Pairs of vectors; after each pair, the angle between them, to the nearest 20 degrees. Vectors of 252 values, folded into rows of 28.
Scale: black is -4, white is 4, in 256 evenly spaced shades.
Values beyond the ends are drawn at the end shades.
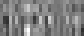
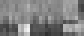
60 degrees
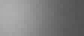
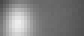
40 degrees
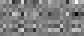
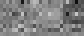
140 degrees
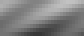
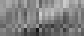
40 degrees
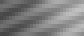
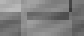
120 degrees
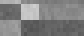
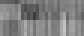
140 degrees
